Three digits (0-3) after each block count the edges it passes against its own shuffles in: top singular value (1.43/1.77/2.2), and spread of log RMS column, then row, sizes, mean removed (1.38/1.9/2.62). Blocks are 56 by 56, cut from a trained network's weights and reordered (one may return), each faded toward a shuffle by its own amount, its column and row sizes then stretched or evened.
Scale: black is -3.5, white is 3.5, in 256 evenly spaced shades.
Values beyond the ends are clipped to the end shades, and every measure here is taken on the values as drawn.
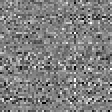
2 1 3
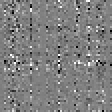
0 3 2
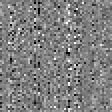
1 3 0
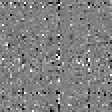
1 2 2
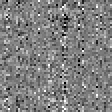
0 3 0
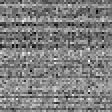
3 2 1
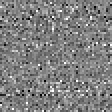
0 0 2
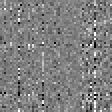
2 3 1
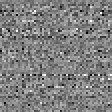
0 1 3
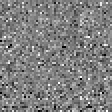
0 1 2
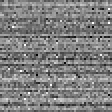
3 0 2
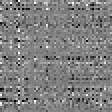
1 3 3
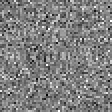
1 0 0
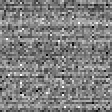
2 1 0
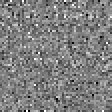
1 0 2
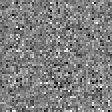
0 2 1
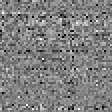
0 2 3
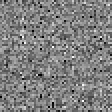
0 2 1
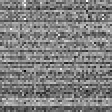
3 0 1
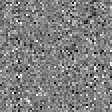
1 2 1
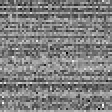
3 0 1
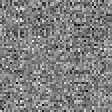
2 1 1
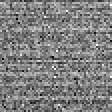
2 0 0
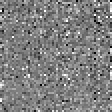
1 2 1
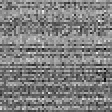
3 2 0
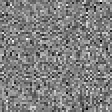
2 1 0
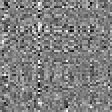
3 2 2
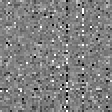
1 2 1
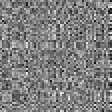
3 2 0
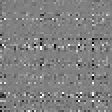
1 2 3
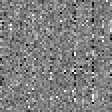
1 2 0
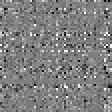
1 2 3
